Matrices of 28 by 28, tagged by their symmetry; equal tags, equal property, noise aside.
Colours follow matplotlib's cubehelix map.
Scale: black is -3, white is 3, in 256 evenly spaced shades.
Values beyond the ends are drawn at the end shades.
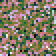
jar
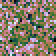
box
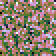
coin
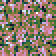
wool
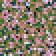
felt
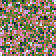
felt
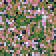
box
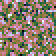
coin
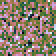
coin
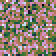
jar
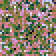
jar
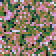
felt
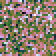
wool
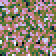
box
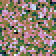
felt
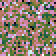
coin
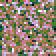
felt
